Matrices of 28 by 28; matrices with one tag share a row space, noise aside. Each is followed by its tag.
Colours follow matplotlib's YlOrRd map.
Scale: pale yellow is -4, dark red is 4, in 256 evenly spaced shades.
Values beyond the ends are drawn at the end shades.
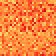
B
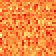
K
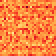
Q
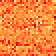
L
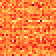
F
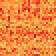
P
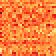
K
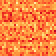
B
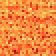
B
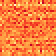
F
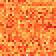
Q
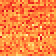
F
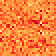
F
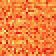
Q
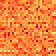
L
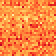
F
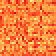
F
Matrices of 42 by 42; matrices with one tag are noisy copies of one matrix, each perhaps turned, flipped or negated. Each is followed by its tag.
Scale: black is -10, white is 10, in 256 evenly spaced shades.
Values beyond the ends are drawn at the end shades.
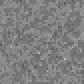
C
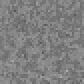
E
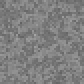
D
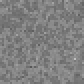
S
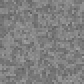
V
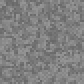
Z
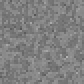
E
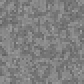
Z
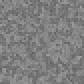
V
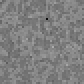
Z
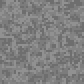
Z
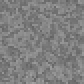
C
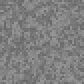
E
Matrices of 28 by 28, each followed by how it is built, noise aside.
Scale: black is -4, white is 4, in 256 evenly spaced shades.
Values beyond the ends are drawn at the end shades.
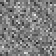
Toeplitz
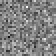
repeating rows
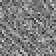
Toeplitz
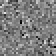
block diagonal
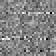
uneven rows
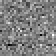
uneven rows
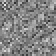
Hankel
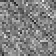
Toeplitz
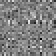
low rank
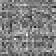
blocks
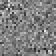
block diagonal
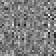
low rank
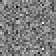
repeating rows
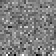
uneven rows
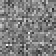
blocks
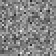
repeating rows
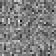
blocks
